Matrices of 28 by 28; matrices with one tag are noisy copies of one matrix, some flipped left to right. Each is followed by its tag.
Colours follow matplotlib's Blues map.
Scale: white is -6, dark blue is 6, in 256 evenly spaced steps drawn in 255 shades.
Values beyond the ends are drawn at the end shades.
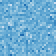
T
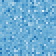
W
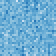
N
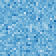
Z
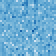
N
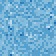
T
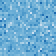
Z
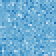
W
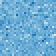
T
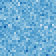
Z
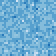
N
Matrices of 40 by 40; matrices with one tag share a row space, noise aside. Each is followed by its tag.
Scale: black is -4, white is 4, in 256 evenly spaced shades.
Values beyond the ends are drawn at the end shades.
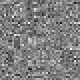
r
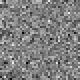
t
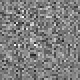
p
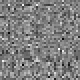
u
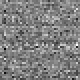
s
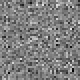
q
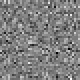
q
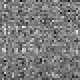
s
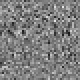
u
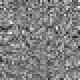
t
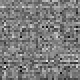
s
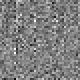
p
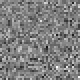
q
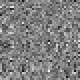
t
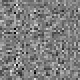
p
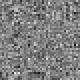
r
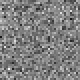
u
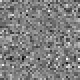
t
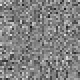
t
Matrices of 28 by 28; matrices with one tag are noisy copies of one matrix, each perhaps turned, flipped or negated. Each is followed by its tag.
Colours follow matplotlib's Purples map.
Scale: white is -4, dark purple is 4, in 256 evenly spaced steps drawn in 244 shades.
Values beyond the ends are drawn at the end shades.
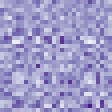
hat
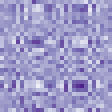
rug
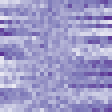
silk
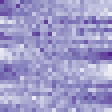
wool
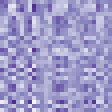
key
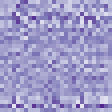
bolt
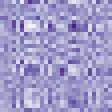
rug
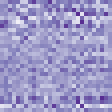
bolt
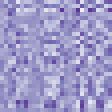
key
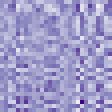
key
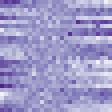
silk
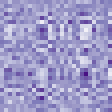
rug
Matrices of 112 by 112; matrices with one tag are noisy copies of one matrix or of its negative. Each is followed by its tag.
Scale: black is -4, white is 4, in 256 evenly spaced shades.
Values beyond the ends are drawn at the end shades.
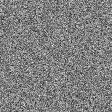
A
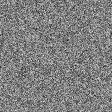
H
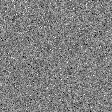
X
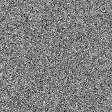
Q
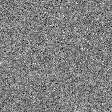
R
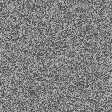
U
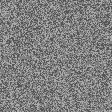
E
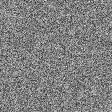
E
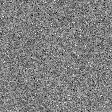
E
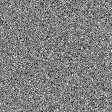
X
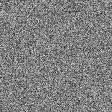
E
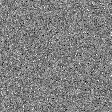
H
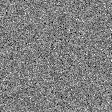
A
